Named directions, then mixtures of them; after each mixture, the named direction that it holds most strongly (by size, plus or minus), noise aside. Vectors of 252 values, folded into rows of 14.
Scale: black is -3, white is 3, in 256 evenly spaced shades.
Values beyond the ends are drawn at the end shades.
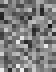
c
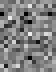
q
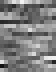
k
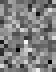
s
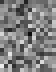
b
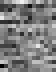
k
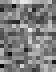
k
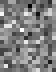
s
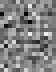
q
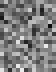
c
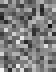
c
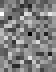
q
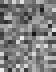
c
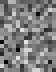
s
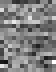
k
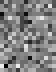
q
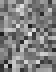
b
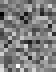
c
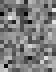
q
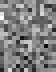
c
